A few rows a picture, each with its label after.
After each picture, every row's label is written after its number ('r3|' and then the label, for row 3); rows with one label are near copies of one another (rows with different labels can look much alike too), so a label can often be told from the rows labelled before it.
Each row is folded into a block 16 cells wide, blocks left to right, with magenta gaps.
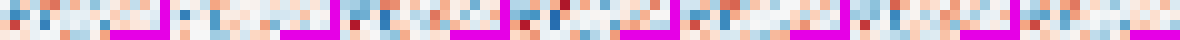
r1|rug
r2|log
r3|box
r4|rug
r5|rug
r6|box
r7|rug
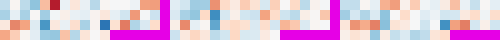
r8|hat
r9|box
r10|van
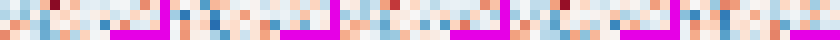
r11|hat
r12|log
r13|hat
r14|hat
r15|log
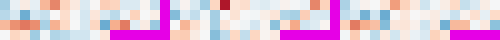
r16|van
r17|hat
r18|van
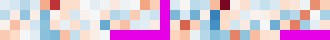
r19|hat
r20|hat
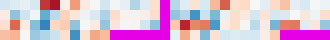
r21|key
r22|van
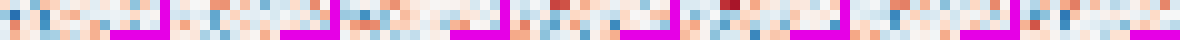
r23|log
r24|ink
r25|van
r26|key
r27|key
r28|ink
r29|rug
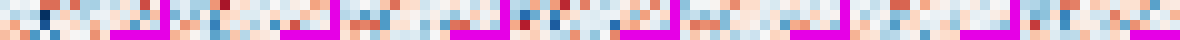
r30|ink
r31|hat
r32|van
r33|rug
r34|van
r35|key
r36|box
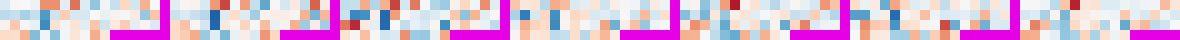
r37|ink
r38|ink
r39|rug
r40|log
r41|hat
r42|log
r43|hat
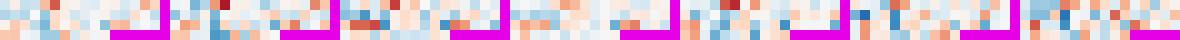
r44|hat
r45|hat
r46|van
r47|van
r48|key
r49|log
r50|box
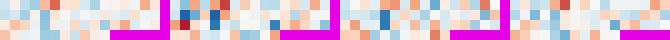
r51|hat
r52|rug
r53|ink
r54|hat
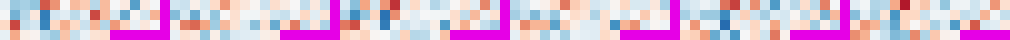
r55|box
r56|van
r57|rug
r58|van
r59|ink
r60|hat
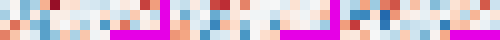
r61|hat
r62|key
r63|rug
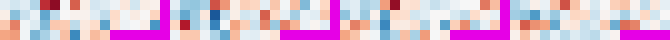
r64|key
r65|box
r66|hat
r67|van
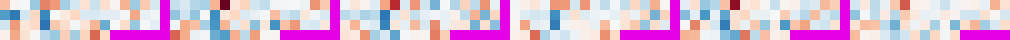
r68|log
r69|hat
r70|ink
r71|ink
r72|hat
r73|hat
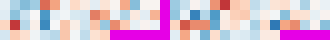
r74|box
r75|van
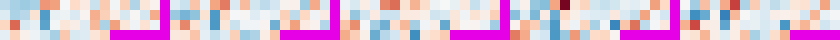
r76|box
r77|rug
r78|key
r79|hat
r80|rug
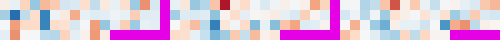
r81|log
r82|hat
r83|hat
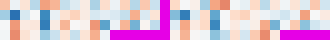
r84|log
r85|log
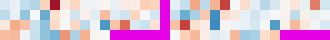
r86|hat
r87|rug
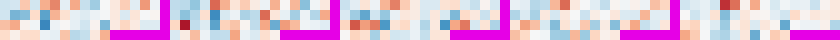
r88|rug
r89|box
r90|van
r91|hat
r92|key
